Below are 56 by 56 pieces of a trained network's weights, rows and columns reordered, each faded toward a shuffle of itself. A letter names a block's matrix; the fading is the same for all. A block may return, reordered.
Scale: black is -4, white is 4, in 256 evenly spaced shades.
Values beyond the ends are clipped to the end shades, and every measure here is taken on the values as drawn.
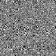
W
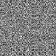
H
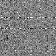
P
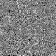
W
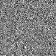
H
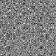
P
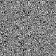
W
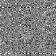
P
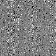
P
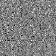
W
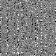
P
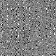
P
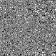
W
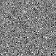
W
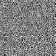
H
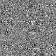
W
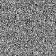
H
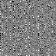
P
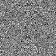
H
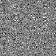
W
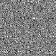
W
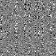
P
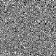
W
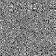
W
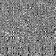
P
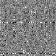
P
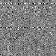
P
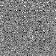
W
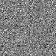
H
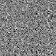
W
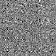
W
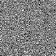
H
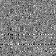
P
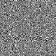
W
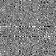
P
